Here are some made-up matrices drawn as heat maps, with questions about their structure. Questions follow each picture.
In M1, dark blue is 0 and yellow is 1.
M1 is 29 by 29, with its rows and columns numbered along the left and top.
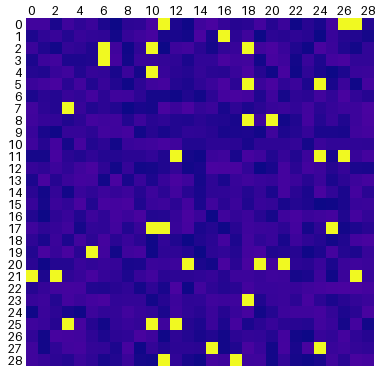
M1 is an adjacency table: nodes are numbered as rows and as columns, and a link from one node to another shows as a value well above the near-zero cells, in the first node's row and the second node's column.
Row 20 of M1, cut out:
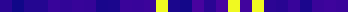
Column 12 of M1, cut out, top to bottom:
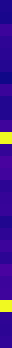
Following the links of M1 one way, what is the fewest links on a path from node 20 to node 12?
4
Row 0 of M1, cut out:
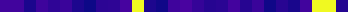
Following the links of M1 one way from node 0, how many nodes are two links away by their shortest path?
3
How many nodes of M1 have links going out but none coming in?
6
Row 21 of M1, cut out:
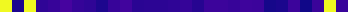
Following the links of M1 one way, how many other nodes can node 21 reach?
11
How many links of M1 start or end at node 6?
2
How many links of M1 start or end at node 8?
2
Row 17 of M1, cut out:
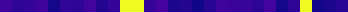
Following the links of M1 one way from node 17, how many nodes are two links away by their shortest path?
4
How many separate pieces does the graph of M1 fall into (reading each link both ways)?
5
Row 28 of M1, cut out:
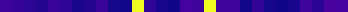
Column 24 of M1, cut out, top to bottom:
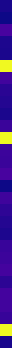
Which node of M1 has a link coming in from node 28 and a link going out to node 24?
node 11
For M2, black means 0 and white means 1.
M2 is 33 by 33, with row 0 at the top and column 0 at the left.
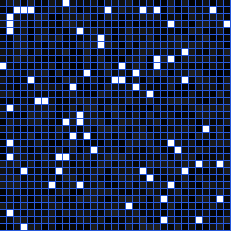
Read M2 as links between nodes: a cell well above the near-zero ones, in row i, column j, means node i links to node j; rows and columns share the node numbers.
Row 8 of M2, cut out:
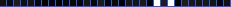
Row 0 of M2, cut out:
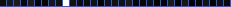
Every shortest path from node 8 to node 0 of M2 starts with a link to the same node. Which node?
node 22
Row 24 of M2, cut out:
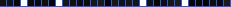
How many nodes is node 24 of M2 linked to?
4
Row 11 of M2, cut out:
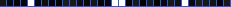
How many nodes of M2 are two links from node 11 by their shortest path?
4
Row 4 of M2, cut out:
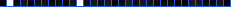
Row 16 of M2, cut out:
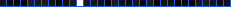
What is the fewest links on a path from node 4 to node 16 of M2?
2
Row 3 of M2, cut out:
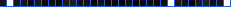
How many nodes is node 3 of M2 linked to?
3
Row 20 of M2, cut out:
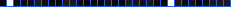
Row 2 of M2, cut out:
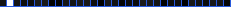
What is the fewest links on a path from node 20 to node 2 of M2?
2
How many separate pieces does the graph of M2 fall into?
7
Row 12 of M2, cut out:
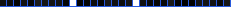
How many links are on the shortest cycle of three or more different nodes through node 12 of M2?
3
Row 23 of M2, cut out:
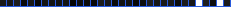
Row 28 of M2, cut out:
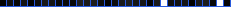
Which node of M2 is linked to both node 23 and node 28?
node 31
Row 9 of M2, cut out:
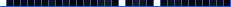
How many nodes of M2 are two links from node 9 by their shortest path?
3
